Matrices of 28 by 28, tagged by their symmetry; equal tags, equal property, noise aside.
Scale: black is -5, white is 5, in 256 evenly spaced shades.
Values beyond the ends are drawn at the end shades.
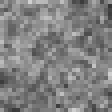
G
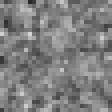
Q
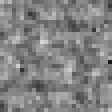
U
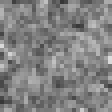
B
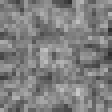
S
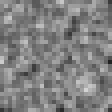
G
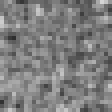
Q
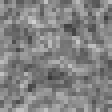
B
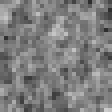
B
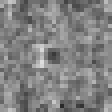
S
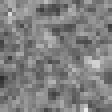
B
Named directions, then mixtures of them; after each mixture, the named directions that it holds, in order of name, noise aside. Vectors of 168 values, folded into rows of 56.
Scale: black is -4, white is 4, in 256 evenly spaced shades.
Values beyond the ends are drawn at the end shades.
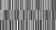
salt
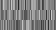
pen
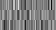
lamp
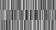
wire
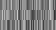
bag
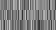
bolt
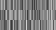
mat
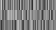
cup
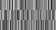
lamp, salt.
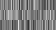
bag, cup.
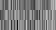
mat, salt.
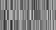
mat.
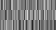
mat, wire.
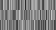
pen.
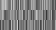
salt.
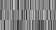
bolt, pen.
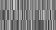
bolt, mat, pen.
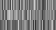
bag, cup, pen.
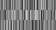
wire.
